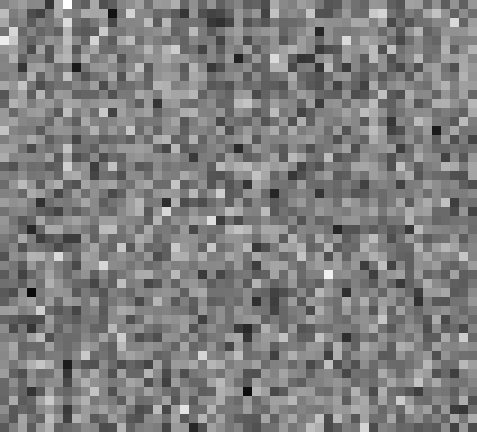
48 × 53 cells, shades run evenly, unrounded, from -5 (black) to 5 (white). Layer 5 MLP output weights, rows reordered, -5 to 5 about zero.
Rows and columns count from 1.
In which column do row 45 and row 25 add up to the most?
24
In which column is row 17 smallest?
27
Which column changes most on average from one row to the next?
5
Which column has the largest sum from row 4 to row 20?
8
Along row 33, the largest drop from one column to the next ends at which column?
4
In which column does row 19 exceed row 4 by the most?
45
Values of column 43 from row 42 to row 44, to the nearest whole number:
2 0 2
